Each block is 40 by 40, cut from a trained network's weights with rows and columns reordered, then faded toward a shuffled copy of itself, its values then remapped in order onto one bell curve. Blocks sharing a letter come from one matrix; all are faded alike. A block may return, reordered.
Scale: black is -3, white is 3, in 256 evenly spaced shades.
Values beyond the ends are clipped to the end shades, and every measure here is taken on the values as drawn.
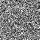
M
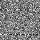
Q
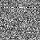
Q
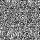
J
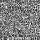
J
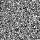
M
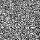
Q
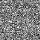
J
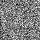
M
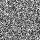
M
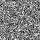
M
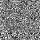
Q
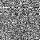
Q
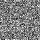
J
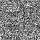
J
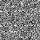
Q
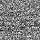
J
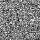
J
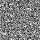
M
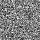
M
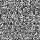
J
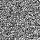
M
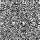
J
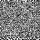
Q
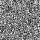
M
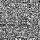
J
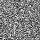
M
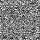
J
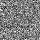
J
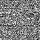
J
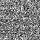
J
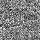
M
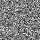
M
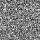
Q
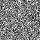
M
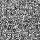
J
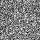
M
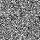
M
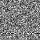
Q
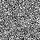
M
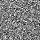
M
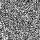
M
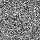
M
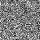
J
